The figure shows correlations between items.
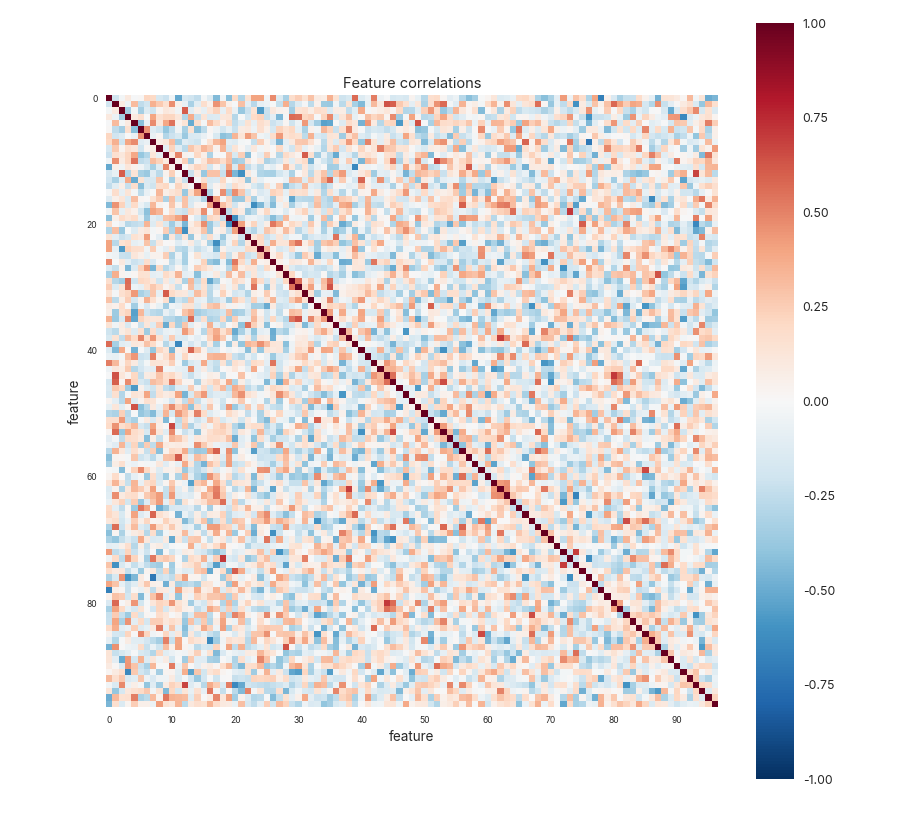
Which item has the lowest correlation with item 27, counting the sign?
72
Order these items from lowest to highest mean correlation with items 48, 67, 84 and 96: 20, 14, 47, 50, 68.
50, 14, 20, 68, 47
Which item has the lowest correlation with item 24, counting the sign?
2
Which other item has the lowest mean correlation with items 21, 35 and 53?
12
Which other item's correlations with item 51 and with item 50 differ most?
86
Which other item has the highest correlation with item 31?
9
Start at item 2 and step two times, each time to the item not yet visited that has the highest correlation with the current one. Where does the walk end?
93
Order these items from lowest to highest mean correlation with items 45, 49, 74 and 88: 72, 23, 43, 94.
23, 43, 94, 72
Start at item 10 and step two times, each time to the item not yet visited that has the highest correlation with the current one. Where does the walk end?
90
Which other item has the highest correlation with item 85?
59
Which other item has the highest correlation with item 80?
44
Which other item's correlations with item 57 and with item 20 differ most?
19
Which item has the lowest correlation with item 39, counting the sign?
11
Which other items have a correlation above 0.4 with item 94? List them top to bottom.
16, 22, 36, 62
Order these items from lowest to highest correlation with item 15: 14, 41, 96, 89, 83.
89, 41, 96, 83, 14
